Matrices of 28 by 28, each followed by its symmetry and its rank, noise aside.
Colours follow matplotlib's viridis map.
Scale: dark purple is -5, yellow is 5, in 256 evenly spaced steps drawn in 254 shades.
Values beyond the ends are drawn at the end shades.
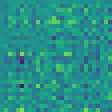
no symmetry, rank four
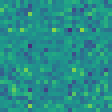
no symmetry, rank five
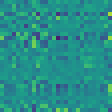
no symmetry, rank three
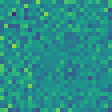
symmetric, rank five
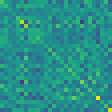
symmetric, rank four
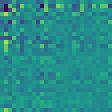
no symmetry, rank three
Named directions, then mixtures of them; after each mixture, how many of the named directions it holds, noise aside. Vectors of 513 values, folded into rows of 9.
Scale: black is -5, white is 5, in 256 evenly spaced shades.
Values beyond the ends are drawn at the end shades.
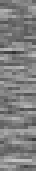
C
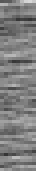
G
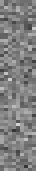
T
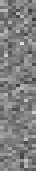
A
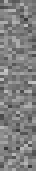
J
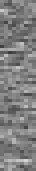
two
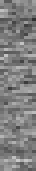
four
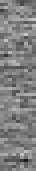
four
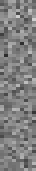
one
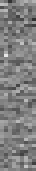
two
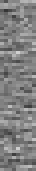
three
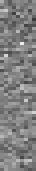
three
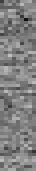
four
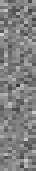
one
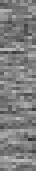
one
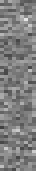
three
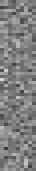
two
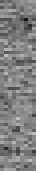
four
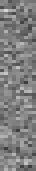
four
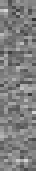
two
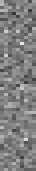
two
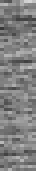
one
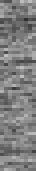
three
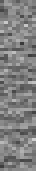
three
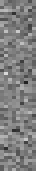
three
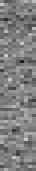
three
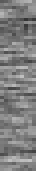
two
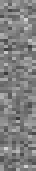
four
